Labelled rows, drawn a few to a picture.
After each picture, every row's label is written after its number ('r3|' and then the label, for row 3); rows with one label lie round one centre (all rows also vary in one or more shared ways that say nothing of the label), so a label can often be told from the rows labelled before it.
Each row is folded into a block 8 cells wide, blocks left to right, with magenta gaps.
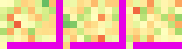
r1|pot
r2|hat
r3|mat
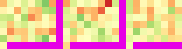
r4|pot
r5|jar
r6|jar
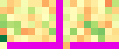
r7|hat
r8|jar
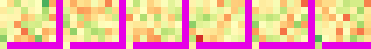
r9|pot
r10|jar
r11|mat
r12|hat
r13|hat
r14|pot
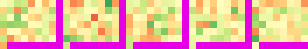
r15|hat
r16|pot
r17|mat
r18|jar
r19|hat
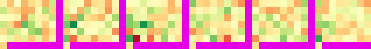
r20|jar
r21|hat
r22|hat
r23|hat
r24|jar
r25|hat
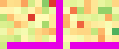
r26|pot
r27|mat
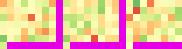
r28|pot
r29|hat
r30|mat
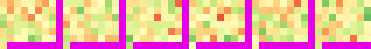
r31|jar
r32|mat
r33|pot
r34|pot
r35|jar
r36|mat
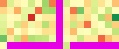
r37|pot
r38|mat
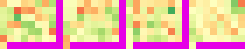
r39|jar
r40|jar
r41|jar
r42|pot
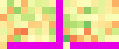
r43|mat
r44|hat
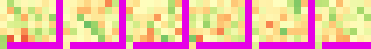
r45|mat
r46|jar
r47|pot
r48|hat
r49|pot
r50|mat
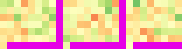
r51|mat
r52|pot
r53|mat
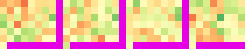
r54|jar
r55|mat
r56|mat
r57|mat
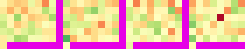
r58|jar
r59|hat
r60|jar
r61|pot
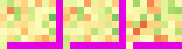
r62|mat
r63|mat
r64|mat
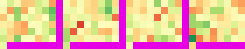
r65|mat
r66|pot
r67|pot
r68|hat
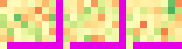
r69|jar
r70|hat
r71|pot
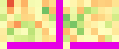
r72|jar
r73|hat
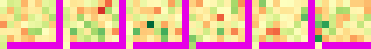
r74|mat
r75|jar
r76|jar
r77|pot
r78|mat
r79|hat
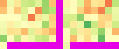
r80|pot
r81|jar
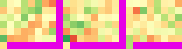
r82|hat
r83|hat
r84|mat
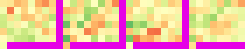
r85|jar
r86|hat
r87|hat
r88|hat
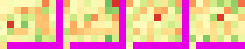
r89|jar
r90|pot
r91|pot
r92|pot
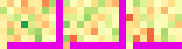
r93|jar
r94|hat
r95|mat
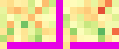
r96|jar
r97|jar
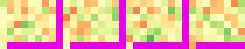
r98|jar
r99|mat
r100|jar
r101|jar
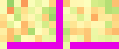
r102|mat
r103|pot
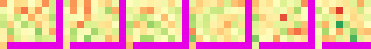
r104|jar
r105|jar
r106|jar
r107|hat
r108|pot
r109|jar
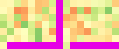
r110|jar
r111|mat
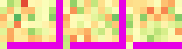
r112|mat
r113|mat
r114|jar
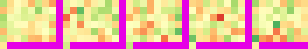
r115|hat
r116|mat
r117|mat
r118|pot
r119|hat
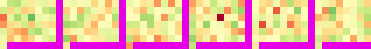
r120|mat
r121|hat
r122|hat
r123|pot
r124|jar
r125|mat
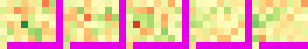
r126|jar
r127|mat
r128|jar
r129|hat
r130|hat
